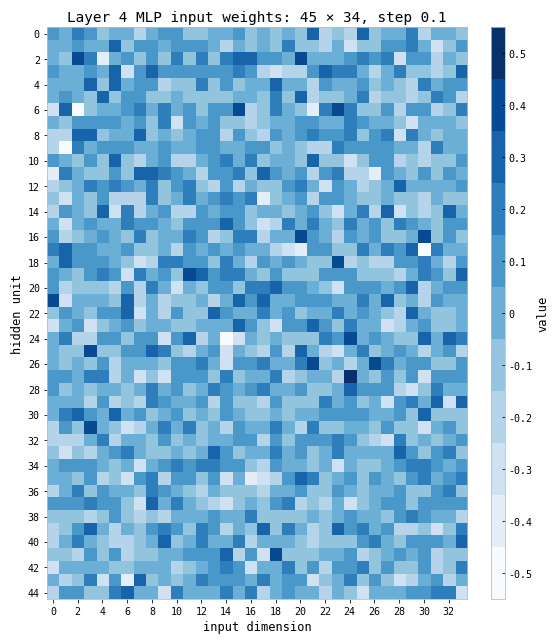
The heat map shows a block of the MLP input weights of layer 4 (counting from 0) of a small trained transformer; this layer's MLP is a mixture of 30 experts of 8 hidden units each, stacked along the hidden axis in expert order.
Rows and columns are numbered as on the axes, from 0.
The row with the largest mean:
2
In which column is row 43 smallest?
6
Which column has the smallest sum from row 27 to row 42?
7
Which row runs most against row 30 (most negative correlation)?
20
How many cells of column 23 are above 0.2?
3
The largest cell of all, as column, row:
24, 27
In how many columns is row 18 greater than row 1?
14
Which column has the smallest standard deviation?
19
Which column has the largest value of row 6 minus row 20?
23
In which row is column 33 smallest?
44
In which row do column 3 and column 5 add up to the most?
4
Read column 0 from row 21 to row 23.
0.4 -0.1 -0.3
